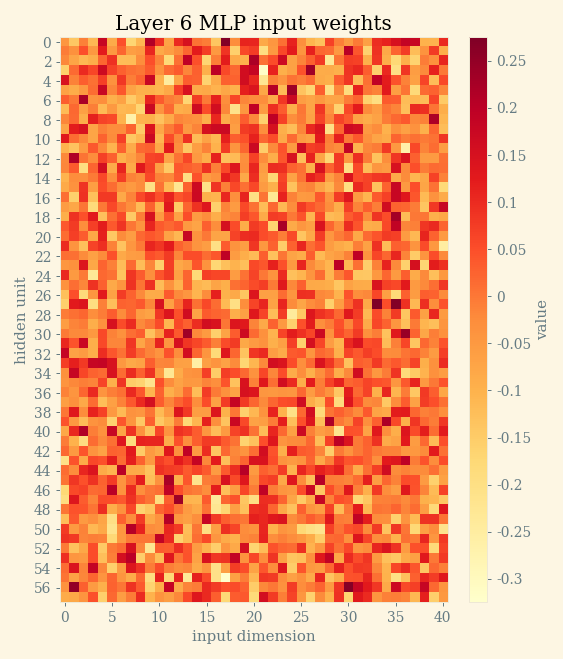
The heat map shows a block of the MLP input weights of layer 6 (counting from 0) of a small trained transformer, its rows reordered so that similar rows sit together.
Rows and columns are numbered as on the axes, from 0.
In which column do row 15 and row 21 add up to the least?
40
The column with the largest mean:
31
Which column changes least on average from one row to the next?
32
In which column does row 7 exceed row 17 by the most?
16
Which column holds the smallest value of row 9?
28
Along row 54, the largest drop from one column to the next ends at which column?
24
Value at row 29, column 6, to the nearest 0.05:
0.05
